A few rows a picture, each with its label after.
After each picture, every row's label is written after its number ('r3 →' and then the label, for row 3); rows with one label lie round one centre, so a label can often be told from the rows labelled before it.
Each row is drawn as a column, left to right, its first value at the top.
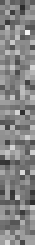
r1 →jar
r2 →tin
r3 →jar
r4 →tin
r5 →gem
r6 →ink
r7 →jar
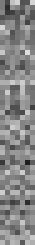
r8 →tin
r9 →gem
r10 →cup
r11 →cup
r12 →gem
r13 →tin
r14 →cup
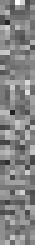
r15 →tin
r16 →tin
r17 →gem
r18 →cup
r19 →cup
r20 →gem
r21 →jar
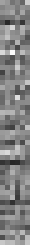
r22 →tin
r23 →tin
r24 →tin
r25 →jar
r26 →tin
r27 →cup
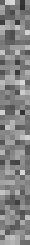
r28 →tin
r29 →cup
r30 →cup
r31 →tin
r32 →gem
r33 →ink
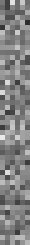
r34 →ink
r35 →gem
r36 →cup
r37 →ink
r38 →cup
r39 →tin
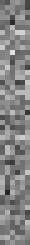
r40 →ink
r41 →jar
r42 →tin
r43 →ink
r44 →ink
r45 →gem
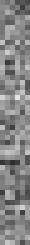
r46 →jar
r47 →tin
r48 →tin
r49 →jar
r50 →gem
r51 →jar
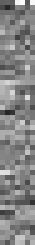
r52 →gem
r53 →gem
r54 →gem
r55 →cup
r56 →cup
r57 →jar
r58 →cup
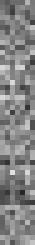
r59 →jar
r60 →jar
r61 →gem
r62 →jar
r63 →jar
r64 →cup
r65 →tin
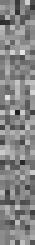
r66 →tin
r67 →jar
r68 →tin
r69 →gem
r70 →tin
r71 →cup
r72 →gem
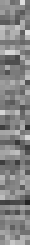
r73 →tin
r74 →tin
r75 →tin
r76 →tin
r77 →cup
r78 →ink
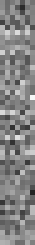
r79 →tin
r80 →ink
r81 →tin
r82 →ink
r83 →gem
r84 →tin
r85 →jar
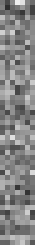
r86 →ink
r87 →gem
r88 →ink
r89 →cup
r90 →cup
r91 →jar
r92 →gem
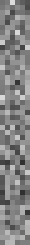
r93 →jar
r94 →tin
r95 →cup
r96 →ink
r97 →jar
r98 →gem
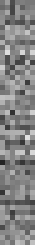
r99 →jar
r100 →tin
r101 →gem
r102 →tin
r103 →tin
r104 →ink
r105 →tin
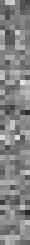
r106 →ink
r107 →cup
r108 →cup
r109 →ink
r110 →gem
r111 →gem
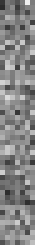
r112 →gem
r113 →jar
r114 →jar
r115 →gem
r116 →jar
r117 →cup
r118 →tin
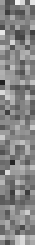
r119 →ink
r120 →gem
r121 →jar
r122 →cup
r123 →cup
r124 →jar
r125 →cup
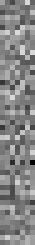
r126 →ink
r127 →ink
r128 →jar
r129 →ink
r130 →tin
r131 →cup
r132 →tin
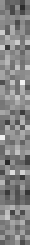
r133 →ink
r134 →jar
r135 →gem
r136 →jar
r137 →gem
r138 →jar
